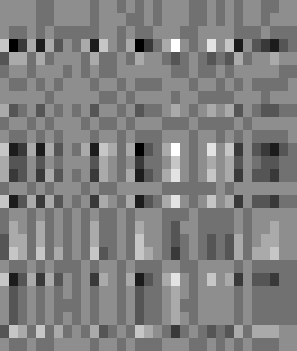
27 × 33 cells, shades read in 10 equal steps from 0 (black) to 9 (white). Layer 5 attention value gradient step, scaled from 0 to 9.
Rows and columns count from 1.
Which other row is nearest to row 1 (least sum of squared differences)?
2
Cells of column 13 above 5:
1
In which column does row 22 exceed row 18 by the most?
20
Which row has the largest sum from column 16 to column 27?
12
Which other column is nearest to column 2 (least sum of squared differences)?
16
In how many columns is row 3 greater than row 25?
4
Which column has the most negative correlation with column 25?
33
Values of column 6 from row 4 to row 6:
6 4 5
